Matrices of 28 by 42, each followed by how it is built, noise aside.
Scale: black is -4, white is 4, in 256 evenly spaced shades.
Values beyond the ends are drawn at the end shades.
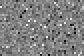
sparse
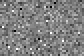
sparse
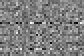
low rank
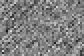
Hankel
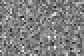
uneven columns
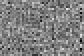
low rank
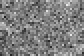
smooth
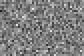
noise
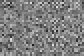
low rank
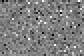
sparse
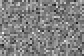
noise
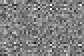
low rank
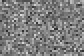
noise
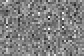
uneven columns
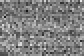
blocks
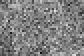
smooth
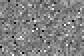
sparse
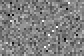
sparse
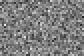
noise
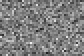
noise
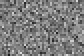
noise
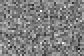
noise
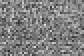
blocks
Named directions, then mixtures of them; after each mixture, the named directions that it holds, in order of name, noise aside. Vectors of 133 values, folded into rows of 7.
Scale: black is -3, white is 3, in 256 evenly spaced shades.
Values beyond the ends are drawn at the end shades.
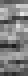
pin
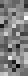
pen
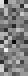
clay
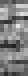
pin.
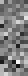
clay, pen.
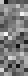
clay, pen, pin.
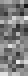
pen, pin.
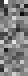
clay, pin.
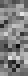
pen, pin.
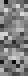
clay, pen, pin.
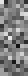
clay, pen, pin.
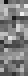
clay, pin.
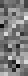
pen.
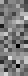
clay, pen.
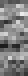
pen, pin.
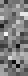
clay, pen, pin.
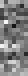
clay, pen, pin.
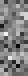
clay, pen, pin.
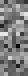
clay, pen, pin.
